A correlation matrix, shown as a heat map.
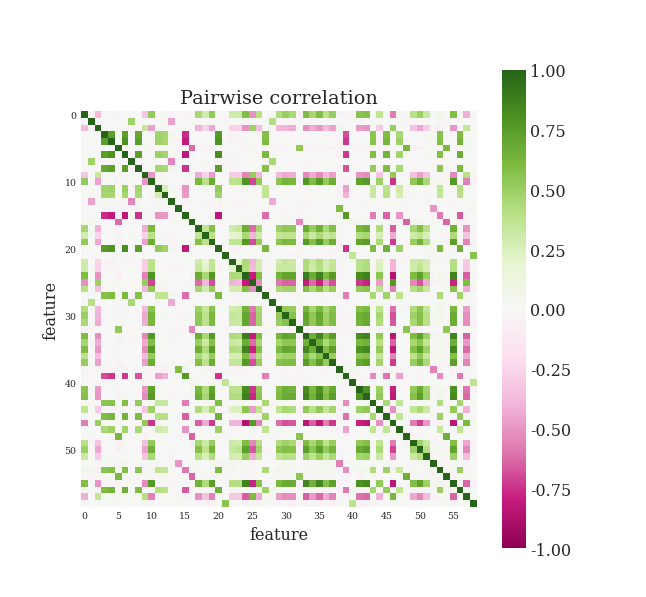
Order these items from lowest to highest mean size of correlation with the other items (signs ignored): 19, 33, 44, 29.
44, 29, 19, 33
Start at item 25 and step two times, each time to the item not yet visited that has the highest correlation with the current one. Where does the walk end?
57
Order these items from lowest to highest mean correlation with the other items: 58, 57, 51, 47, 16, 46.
46, 57, 16, 58, 47, 51
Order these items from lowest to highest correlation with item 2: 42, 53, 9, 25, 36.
42, 36, 53, 9, 25
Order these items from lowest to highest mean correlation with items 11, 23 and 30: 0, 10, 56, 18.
56, 18, 0, 10
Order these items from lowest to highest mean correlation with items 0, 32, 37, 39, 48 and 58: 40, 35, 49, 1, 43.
43, 1, 40, 49, 35
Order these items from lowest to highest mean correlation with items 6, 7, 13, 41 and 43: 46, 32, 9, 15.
15, 46, 9, 32
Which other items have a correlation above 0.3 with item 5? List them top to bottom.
32, 48, 54
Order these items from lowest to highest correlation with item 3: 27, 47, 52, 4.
52, 47, 27, 4
